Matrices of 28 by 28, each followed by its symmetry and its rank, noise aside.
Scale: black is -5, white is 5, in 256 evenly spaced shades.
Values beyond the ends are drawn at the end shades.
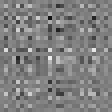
no symmetry, rank two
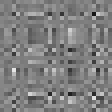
no symmetry, rank two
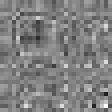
symmetric, rank three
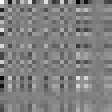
symmetric, rank one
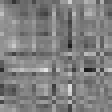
antisymmetric, rank two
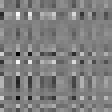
no symmetry, rank one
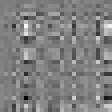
no symmetry, rank two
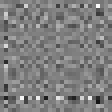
no symmetry, rank three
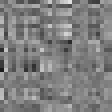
antisymmetric, rank two
